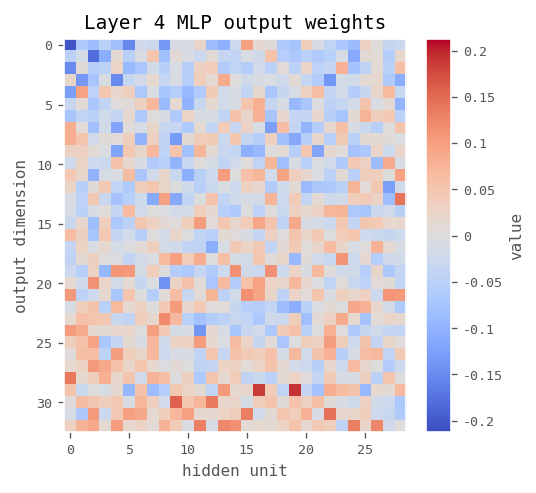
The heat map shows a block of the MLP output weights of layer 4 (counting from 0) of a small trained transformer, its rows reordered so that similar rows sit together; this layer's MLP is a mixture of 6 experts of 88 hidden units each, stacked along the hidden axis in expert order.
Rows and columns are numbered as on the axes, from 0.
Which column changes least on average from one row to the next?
14
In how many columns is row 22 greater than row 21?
14
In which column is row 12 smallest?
27
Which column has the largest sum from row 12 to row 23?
23
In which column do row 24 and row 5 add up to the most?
7
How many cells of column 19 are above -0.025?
23
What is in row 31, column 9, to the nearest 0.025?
0.075
